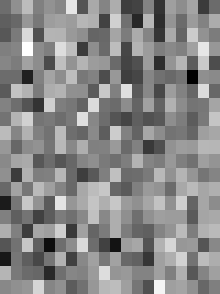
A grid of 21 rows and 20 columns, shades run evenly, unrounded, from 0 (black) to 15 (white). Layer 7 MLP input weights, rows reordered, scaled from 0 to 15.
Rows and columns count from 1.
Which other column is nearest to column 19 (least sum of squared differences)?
6
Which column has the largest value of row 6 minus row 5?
5
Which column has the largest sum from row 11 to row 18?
17
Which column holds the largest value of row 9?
8
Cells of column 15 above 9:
7
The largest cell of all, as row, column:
4, 3
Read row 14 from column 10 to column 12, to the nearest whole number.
12 6 5
